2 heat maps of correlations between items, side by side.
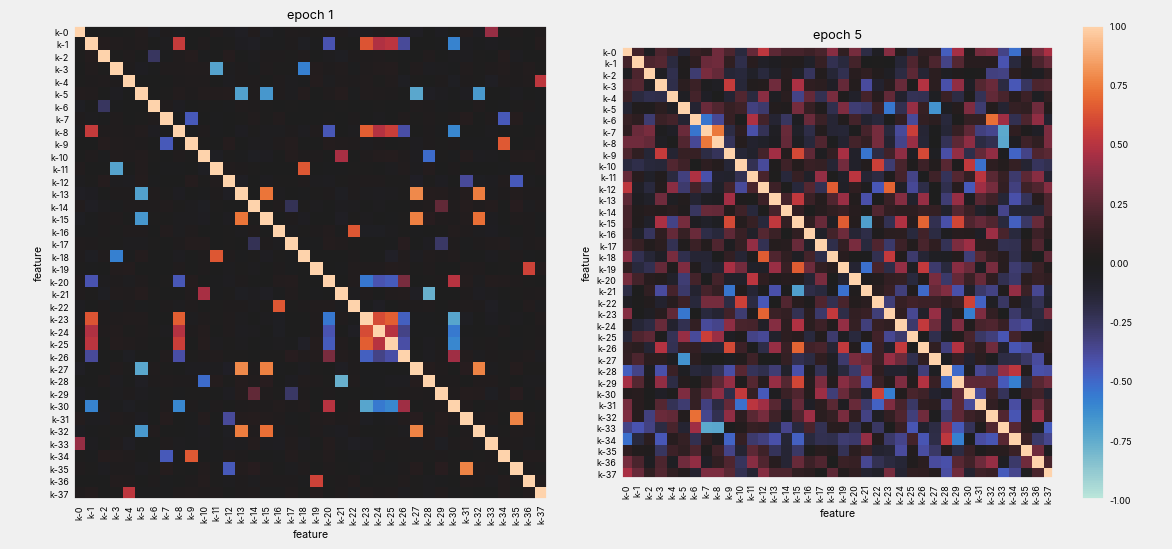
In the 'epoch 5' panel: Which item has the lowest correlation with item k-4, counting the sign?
k-15
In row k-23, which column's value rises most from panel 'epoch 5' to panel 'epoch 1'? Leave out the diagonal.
k-25
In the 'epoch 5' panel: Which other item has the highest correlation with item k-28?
k-34
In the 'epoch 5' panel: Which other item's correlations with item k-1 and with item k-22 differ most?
k-10
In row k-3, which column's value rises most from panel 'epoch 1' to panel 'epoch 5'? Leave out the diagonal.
k-11
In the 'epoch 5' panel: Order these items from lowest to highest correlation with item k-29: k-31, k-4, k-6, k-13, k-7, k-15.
k-4, k-6, k-7, k-31, k-13, k-15
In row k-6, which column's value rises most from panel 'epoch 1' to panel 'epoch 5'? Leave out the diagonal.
k-32
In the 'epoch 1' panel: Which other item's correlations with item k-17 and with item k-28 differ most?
k-21
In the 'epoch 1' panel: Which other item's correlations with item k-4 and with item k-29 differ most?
k-37
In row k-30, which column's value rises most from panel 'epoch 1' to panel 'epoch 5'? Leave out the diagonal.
k-8
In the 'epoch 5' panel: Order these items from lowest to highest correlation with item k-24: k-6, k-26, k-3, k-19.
k-6, k-3, k-19, k-26
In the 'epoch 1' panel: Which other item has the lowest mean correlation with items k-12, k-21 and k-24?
k-28
